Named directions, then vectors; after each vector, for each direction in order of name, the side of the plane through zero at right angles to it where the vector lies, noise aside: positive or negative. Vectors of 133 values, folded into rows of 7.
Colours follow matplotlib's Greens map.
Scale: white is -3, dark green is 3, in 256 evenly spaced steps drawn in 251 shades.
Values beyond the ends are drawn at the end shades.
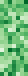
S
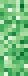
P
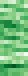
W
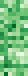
negative, negative, positive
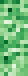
negative, negative, negative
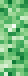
positive, positive, negative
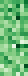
negative, positive, negative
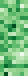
negative, negative, positive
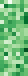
positive, negative, positive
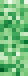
positive, negative, positive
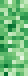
negative, negative, positive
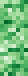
positive, positive, positive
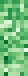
negative, negative, negative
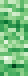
positive, positive, positive
